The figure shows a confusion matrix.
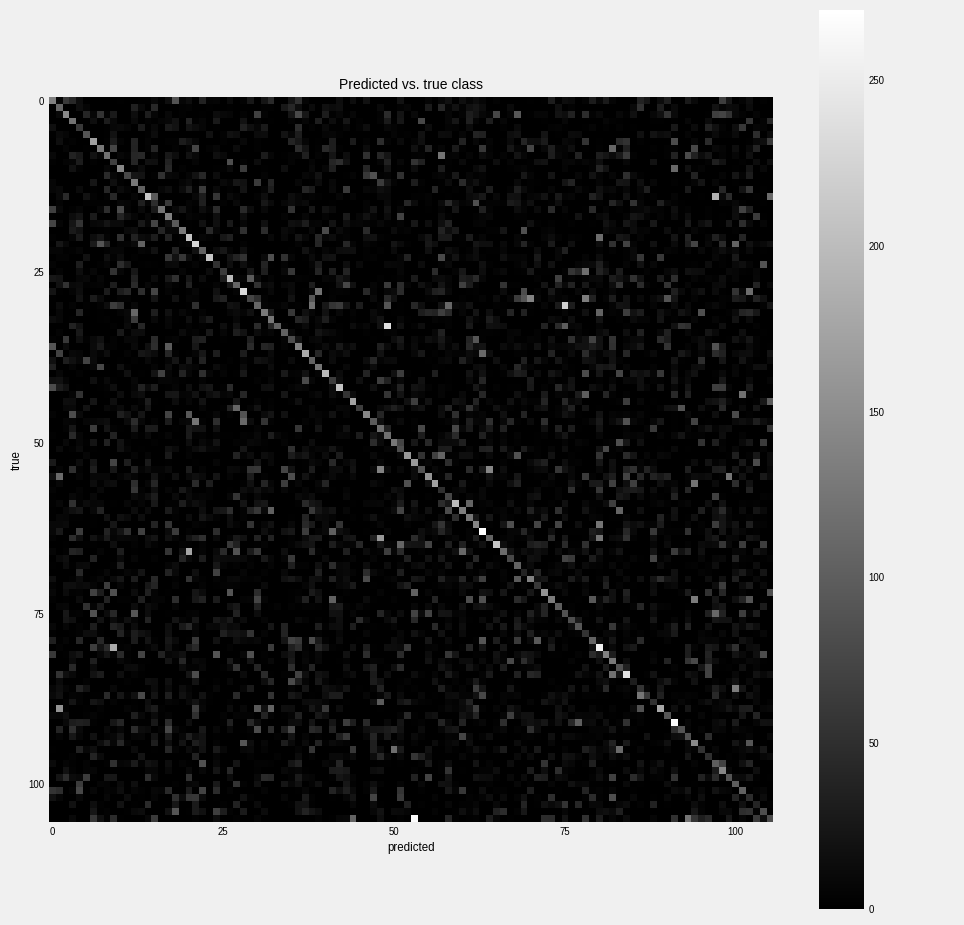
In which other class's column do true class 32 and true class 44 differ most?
105
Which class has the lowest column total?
33
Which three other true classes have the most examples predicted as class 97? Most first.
14, 75, 36
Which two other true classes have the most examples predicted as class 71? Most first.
79, 62
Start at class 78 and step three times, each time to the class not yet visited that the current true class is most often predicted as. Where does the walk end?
68
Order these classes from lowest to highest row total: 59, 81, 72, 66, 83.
83, 59, 72, 81, 66
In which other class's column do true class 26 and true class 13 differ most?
29
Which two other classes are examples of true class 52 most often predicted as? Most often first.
57, 68
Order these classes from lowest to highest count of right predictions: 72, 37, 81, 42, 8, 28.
8, 81, 72, 37, 42, 28
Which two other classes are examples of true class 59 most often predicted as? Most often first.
61, 82
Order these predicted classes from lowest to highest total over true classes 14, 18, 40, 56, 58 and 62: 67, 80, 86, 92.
92, 86, 67, 80
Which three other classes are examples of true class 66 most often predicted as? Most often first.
20, 60, 27
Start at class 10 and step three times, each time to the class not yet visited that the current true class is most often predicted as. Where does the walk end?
82
